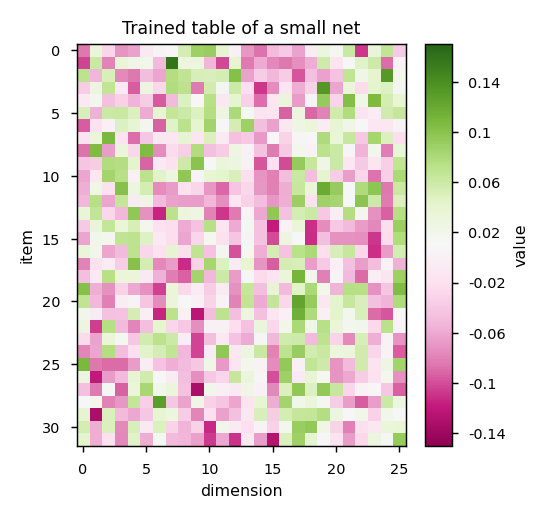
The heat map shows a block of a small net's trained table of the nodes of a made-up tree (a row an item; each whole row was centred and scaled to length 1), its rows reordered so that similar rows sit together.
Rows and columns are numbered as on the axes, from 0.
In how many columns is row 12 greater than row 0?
13
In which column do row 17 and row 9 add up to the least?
14
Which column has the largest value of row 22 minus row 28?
2
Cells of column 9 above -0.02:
16
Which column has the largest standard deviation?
9
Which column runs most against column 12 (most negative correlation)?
17
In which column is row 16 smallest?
23
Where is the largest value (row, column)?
1, 7
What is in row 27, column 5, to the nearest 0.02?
0.08
